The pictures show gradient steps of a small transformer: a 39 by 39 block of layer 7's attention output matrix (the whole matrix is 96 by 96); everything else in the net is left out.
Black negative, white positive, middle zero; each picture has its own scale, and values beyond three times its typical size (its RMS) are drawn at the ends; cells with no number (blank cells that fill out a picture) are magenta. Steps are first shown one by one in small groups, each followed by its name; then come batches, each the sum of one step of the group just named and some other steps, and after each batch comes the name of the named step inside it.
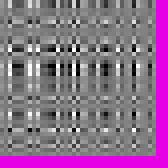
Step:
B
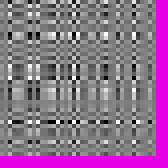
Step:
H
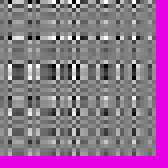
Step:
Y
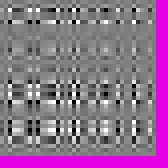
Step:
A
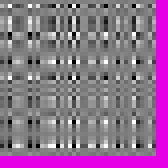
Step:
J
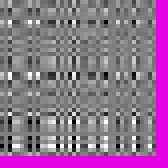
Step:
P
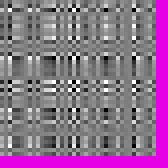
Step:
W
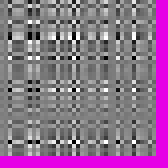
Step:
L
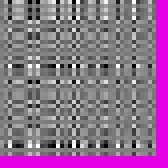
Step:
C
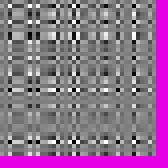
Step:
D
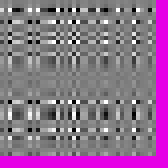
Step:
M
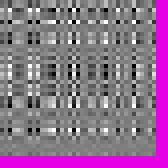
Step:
A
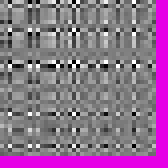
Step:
C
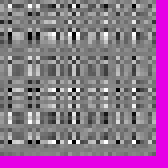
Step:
D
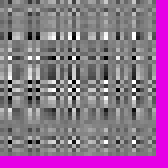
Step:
W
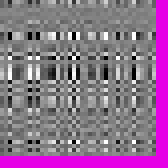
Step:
L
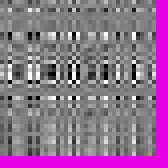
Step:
J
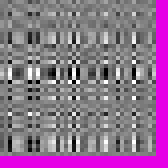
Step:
P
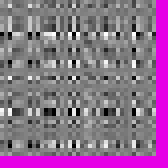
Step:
J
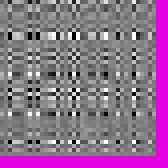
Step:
D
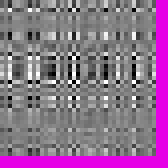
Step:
W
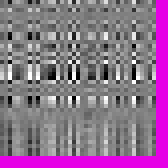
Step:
J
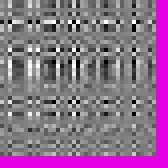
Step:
B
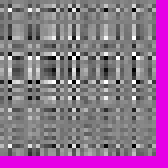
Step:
W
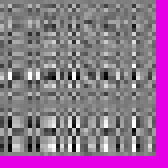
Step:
P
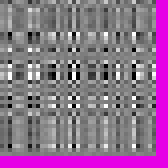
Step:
J
